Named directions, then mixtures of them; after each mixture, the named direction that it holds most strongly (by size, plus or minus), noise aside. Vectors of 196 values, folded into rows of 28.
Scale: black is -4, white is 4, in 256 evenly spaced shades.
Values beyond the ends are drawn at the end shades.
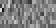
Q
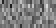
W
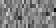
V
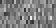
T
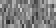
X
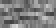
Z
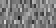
Q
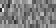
Q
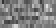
Z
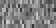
X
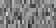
V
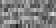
Z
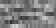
Z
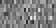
T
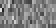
Q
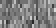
X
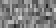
Z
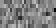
V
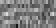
Z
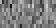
W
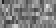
Z
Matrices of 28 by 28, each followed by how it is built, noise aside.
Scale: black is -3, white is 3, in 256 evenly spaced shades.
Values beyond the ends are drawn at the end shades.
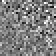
upper triangular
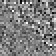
upper triangular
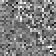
upper triangular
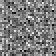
repeating rows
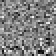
low rank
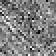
Toeplitz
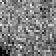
smooth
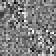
block diagonal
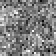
smooth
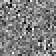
block diagonal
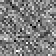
Toeplitz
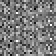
repeating rows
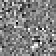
block diagonal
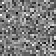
repeating rows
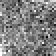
smooth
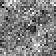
smooth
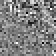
upper triangular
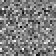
repeating columns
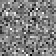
repeating columns
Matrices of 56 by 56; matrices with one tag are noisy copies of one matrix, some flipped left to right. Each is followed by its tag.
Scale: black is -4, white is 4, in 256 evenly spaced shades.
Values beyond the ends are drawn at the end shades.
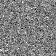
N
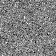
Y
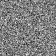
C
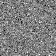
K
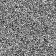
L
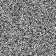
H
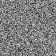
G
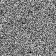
Y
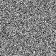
K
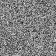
K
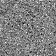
Y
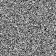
H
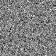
H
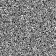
H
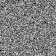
K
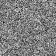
L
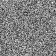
Y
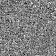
K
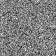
C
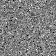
C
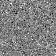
L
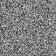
C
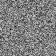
H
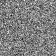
L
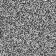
G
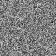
L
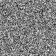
N
